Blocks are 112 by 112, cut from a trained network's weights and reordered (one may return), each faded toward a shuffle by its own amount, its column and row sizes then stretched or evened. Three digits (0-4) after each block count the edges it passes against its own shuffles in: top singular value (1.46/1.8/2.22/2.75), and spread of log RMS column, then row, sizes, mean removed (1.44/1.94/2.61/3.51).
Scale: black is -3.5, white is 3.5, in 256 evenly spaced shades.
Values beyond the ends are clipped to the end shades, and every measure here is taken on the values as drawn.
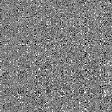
2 3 1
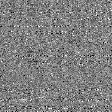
1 0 3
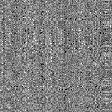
3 1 1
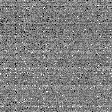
2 2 1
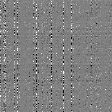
2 4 0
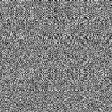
4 0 3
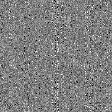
1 3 0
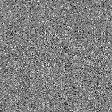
2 0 1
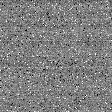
0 0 0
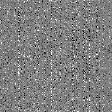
1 4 1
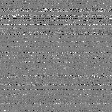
1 0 4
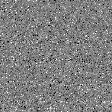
1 0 1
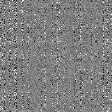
0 4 1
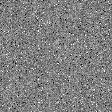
0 1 0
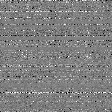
1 0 4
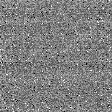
0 2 0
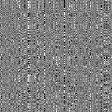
4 4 0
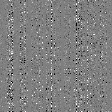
1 4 1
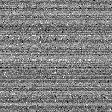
4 0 1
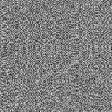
4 1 0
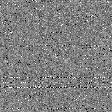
2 0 2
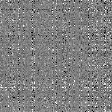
1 4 2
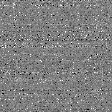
0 1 3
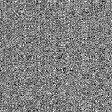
3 0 1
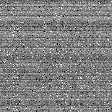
3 1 0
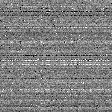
4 1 3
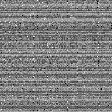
4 1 0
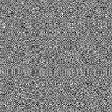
4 0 3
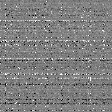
3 2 4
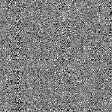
2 3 2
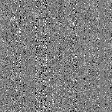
1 4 0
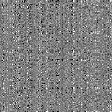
3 3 2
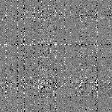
2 4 3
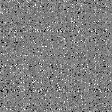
1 1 2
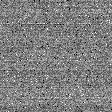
1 0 0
